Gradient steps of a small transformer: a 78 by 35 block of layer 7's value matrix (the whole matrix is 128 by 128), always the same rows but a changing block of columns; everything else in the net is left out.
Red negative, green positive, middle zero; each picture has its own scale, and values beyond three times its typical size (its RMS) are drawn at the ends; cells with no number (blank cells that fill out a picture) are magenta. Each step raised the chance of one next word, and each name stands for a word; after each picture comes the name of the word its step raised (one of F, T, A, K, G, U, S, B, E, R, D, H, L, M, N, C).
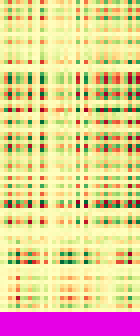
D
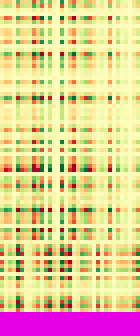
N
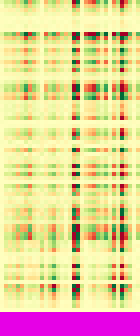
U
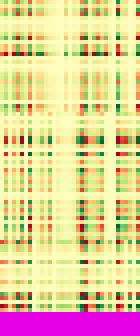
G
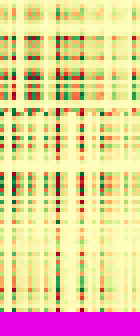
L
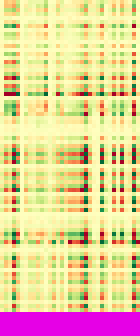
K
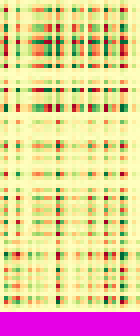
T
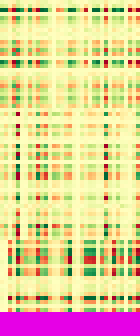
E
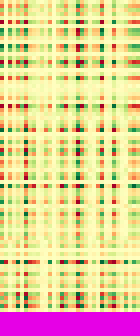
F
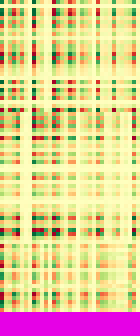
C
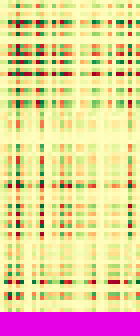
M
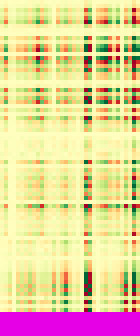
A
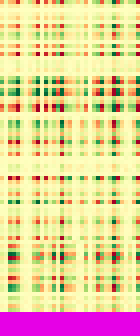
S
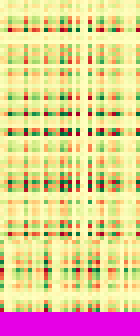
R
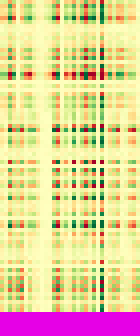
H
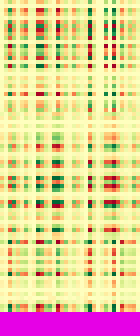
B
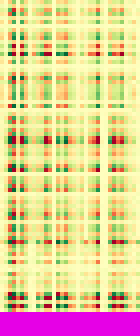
G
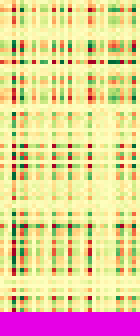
E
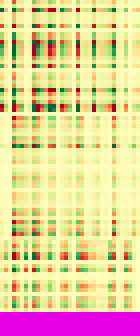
T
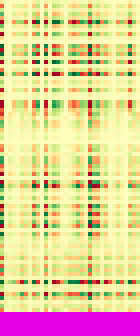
M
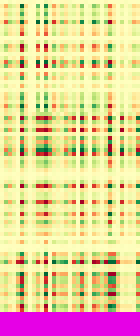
F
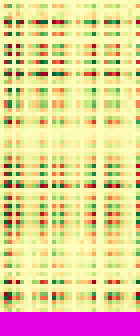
M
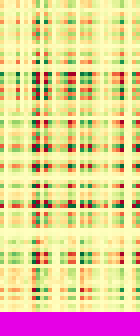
D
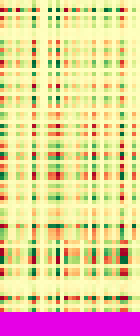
E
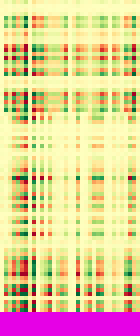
A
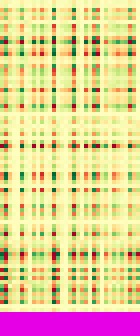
T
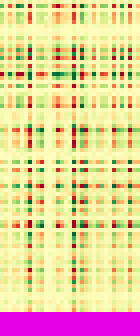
H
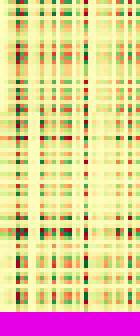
C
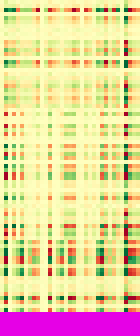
E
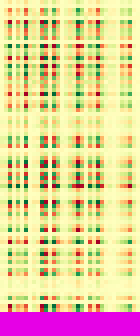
B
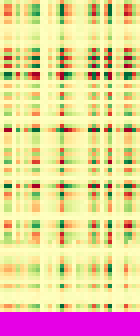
H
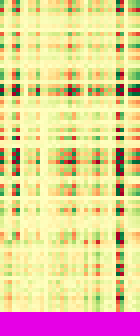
K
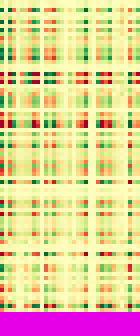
S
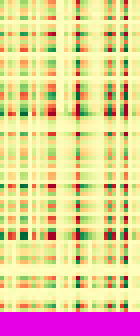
U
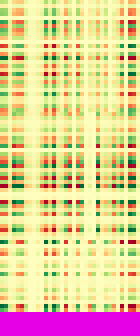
B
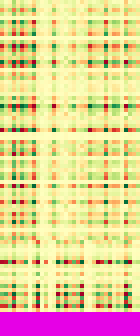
F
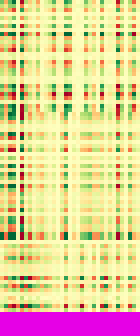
U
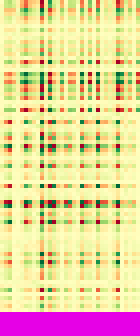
D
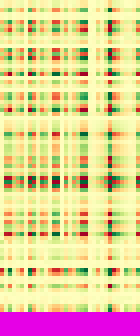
R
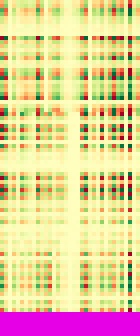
L
